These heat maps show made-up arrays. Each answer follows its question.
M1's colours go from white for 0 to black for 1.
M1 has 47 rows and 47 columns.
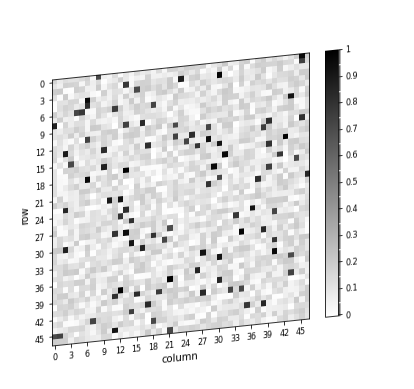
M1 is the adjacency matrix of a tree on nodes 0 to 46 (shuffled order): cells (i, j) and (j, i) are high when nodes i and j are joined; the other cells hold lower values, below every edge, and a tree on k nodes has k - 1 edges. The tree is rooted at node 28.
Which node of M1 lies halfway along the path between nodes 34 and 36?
14
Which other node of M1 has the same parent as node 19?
15
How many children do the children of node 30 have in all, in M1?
5
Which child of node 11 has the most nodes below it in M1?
6
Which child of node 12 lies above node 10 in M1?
22
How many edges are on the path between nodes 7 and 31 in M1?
8
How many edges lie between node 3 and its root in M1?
4
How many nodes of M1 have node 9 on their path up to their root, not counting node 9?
2
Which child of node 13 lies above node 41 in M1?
17
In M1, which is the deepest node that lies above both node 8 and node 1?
45
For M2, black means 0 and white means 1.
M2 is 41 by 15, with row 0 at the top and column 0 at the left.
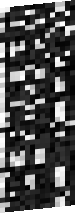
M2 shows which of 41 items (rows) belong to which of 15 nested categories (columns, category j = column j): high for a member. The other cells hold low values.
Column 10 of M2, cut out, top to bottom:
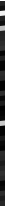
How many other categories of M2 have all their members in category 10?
1
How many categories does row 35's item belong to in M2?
5
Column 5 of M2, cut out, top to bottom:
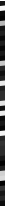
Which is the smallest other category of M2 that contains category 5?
6
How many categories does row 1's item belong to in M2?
5
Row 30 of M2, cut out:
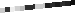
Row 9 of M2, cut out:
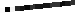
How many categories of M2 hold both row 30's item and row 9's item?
2
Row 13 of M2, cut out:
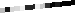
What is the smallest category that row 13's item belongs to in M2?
3
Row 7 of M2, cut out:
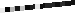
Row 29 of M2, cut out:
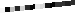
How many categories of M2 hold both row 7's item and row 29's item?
4
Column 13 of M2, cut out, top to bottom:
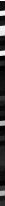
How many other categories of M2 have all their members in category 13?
3
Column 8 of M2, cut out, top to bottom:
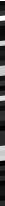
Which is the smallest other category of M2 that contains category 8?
7
